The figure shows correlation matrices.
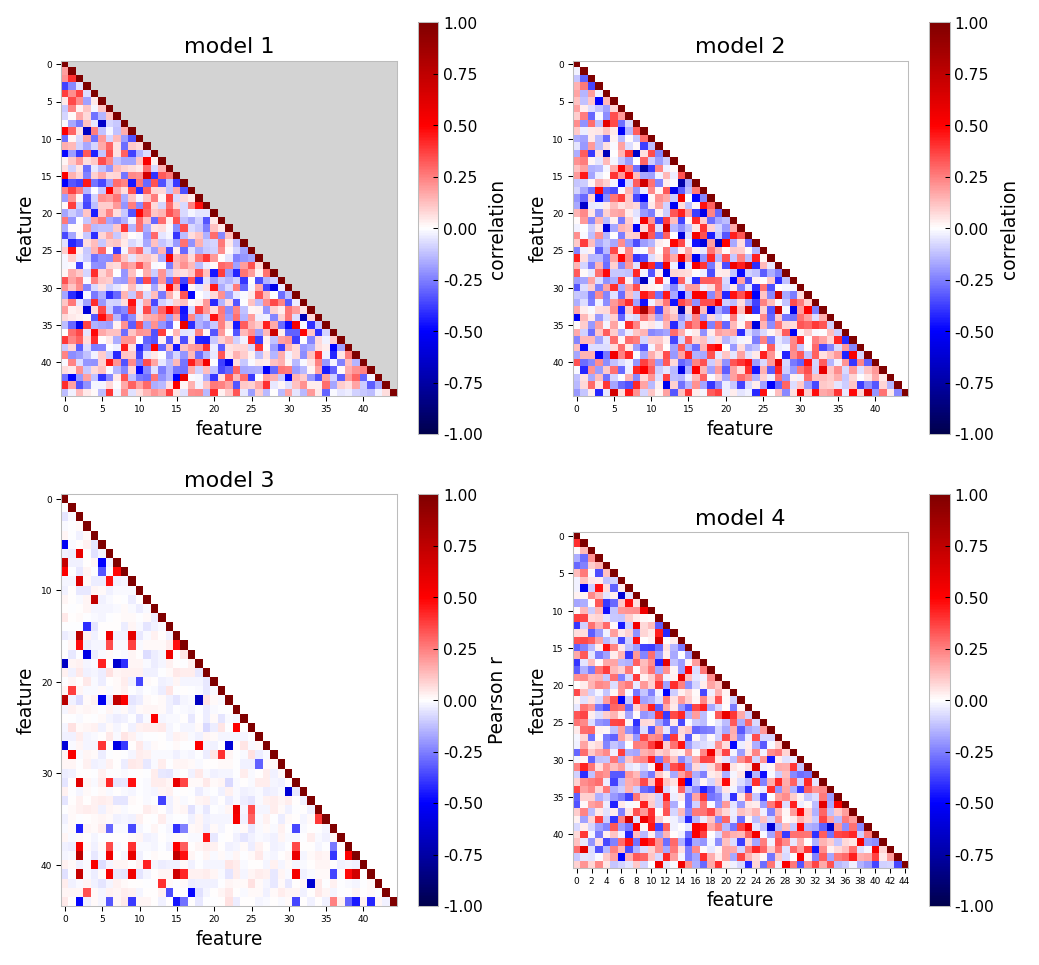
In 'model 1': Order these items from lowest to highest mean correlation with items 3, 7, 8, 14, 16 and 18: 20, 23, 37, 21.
37, 21, 23, 20
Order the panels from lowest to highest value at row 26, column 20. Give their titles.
model 4, model 3, model 1, model 2
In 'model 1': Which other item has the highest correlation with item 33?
14
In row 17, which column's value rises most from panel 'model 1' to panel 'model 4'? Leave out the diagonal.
35
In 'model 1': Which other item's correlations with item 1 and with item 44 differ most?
25
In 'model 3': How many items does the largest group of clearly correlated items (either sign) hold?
11
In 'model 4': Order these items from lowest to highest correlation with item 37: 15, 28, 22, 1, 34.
15, 34, 28, 22, 1
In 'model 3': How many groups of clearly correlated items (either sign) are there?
12
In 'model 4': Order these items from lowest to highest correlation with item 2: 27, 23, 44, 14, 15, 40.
27, 15, 40, 44, 23, 14
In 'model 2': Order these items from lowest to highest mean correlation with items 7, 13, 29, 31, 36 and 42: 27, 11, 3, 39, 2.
2, 11, 39, 3, 27
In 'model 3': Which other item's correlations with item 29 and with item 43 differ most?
17
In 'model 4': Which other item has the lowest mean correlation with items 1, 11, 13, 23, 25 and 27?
32
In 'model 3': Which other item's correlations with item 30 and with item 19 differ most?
32
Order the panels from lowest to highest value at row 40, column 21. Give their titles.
model 1, model 3, model 4, model 2
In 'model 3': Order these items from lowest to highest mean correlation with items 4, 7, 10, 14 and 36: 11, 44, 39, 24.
39, 24, 44, 11
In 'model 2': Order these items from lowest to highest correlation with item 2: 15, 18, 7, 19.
7, 15, 19, 18
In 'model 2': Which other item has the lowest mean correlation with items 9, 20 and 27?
29
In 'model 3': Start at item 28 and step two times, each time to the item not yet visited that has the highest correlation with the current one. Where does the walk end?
21
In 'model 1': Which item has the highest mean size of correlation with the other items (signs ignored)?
16
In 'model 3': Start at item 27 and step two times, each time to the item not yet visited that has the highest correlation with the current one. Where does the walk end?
5
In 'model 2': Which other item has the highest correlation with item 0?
26
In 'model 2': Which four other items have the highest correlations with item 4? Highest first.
8, 28, 43, 36
